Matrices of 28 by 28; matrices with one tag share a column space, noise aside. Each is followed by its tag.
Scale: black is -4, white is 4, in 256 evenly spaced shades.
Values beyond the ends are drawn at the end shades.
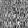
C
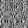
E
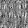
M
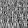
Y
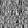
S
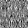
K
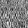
C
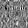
K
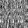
E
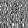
Y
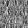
S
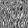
C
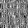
M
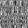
S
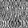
K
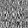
C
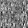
Y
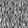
Y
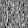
Y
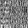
S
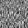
C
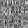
S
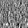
Y
